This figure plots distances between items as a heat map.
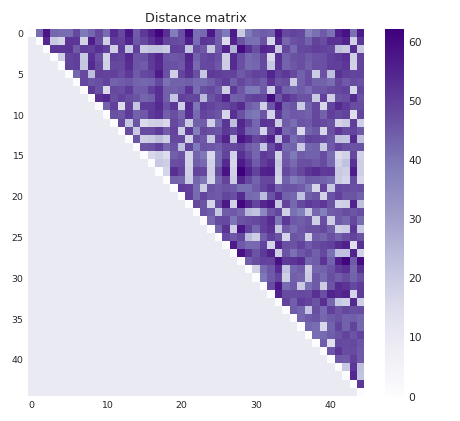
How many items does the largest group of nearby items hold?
14
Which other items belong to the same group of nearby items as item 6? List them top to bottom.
35
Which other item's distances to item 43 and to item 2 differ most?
26
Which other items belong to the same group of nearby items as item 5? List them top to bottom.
8, 19, 23, 38, 40
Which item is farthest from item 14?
33
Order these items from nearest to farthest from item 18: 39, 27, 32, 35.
27, 35, 39, 32
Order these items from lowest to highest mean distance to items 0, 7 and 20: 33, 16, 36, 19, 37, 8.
36, 37, 19, 8, 16, 33
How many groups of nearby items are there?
7
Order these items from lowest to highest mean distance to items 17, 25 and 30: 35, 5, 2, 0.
2, 35, 0, 5
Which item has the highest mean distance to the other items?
28
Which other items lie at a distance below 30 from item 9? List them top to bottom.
12, 14, 20, 31, 36, 39
